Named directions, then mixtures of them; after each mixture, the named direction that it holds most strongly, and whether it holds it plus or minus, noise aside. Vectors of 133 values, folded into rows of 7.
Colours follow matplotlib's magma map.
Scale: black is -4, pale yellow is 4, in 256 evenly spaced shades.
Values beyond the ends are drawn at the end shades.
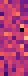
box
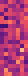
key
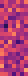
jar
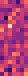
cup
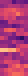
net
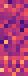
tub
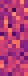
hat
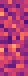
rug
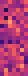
key, plus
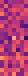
tub, plus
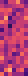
cup, minus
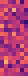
hat, minus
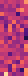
box, minus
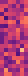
key, plus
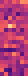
net, minus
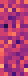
jar, plus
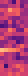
net, plus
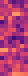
net, plus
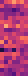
net, minus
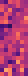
cup, minus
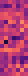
tub, minus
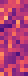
cup, minus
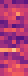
net, plus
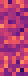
tub, plus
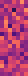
hat, plus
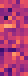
cup, plus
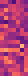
key, minus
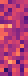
key, minus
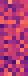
key, plus
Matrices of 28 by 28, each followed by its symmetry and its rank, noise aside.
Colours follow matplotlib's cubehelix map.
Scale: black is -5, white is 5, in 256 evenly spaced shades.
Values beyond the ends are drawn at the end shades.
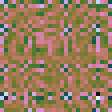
no symmetry, rank two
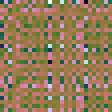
no symmetry, rank two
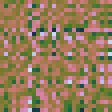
no symmetry, rank three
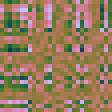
antisymmetric, rank two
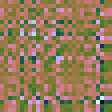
symmetric, rank two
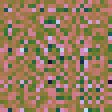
no symmetry, rank four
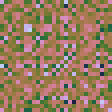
symmetric, rank four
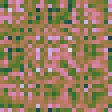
symmetric, rank three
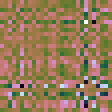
antisymmetric, rank two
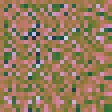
symmetric, rank four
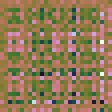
no symmetry, rank two
